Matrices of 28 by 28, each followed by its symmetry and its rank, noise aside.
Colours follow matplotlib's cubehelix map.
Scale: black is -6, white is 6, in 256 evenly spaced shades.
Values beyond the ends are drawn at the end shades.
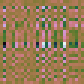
no symmetry, rank one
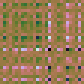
symmetric, rank one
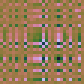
symmetric, rank one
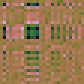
symmetric, rank one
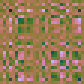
symmetric, rank two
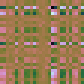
no symmetry, rank one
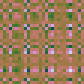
symmetric, rank one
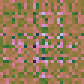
no symmetry, rank three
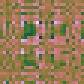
no symmetry, rank three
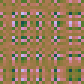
symmetric, rank one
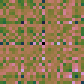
symmetric, rank three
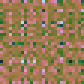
no symmetry, rank three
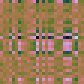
no symmetry, rank one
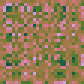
symmetric, rank three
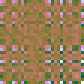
symmetric, rank one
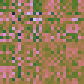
no symmetry, rank three
